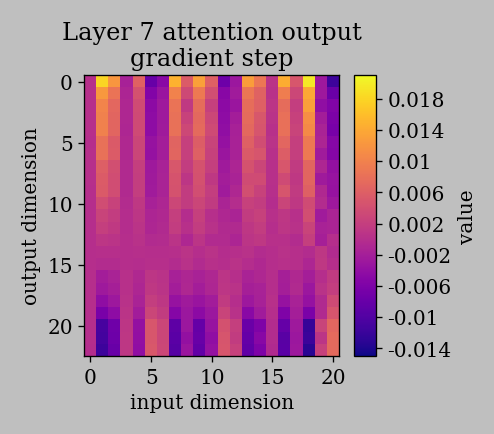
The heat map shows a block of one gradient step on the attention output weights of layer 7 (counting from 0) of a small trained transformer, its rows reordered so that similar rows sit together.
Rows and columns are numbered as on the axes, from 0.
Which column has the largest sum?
18
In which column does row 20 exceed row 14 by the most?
20
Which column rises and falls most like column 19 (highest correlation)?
12
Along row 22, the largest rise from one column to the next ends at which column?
19
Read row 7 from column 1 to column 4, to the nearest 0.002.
0.006 0.004 0 0.002
